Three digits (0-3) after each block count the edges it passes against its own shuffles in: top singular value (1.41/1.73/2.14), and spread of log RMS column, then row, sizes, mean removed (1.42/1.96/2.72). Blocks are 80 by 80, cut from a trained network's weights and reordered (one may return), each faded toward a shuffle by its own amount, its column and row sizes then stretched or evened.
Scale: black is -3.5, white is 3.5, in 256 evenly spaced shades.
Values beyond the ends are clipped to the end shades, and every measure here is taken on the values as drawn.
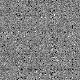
0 2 1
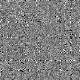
0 2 2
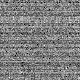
3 1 0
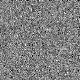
0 1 1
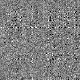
1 2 2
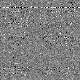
2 1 2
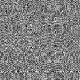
3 0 1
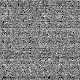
2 2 0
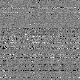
1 1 3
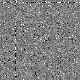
1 1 1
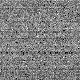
2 1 0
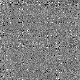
0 2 2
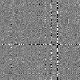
3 2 1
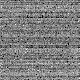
3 1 0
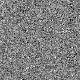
0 1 1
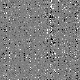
0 3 1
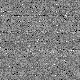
0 0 2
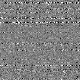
2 0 3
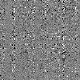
0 3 2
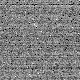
2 0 0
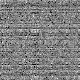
3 2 0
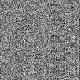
2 1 0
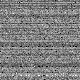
3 1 1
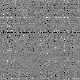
2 2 2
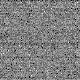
1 2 0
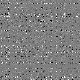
0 2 3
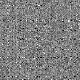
1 1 2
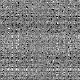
3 3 0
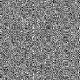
3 2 0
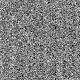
1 0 0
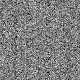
1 0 0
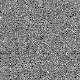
0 2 0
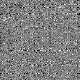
1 0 3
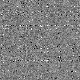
0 1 2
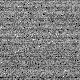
2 0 0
